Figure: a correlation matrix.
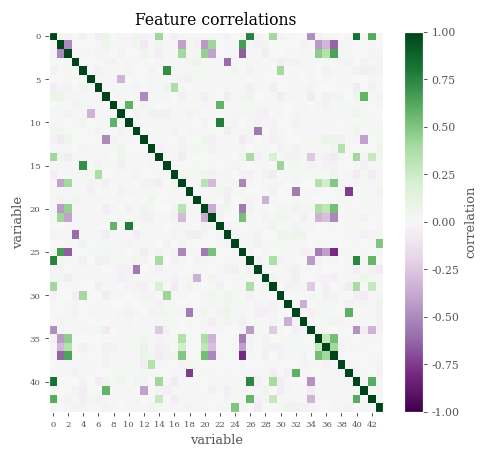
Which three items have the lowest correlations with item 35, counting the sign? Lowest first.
25, 1, 21
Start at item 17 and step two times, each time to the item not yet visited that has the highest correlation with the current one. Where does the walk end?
2
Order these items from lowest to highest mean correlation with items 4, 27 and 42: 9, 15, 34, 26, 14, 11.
11, 34, 9, 14, 26, 15
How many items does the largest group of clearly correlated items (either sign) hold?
9
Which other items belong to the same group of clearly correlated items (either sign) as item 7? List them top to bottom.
12, 41
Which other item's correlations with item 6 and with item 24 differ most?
43
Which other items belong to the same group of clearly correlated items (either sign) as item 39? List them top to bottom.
18, 32
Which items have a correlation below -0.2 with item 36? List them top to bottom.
1, 21, 25
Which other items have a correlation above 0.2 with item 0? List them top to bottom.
14, 26, 29, 40, 42
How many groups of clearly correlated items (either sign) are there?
14
